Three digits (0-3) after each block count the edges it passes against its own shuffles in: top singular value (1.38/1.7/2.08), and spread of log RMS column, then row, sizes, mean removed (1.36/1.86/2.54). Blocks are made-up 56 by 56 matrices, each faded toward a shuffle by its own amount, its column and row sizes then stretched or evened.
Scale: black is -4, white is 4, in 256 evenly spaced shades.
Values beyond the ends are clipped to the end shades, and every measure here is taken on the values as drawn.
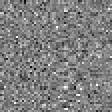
3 1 0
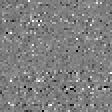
0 0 2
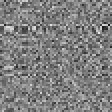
3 0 2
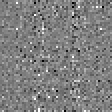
0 2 2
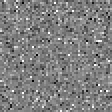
0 0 1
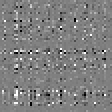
3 3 3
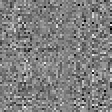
2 3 0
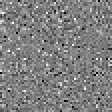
2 1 0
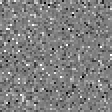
1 0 0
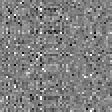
3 2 1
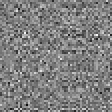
3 1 1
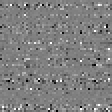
0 1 3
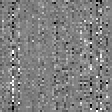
2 3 0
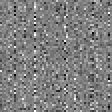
3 3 0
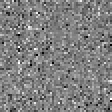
0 1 1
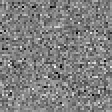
0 0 2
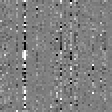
3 3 0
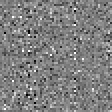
0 2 0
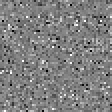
0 0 2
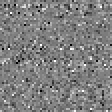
2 0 2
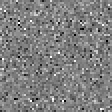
0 1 1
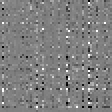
2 3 2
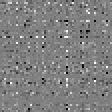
1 2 3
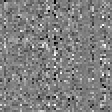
1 3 1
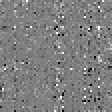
0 2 1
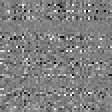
2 1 3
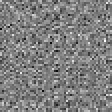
3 1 0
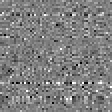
3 0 2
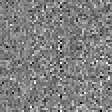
1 2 1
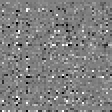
1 2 3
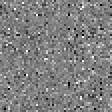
0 2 1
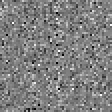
0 2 0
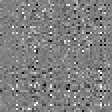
3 3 2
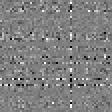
2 1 3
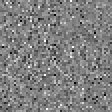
1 1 0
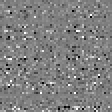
1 1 3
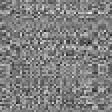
3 0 3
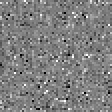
0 1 2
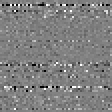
2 0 3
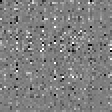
1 2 2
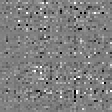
1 2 3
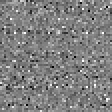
1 0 2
